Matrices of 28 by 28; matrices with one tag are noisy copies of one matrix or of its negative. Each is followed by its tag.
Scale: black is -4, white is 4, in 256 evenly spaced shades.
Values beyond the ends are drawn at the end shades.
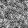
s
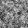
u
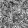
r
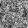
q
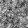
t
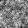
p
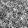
u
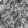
p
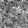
r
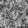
p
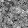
r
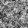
u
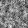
q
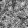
t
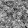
u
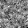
s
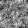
p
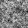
r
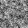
s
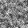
s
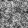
r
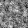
q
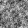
p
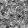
s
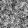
t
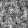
q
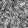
t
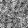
t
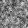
t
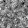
t
